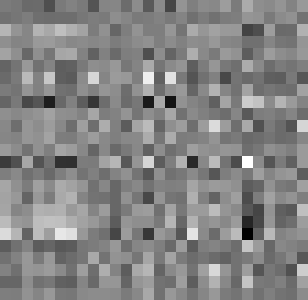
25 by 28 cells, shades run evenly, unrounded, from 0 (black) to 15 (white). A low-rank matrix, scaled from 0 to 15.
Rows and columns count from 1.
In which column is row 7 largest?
14
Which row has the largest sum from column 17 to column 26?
9
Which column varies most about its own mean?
23
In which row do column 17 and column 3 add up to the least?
20
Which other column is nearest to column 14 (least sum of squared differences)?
3
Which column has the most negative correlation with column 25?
11
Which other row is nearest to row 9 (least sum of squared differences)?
1
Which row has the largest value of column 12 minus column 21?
7
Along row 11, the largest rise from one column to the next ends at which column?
28
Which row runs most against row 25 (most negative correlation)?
15
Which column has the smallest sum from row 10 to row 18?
24
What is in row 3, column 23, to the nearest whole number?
4
